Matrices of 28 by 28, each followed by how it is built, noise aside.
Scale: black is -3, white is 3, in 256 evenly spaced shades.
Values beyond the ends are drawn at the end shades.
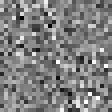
block diagonal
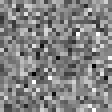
noise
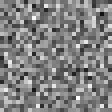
noise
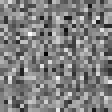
blocks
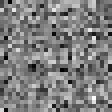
blocks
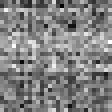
blocks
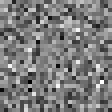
noise
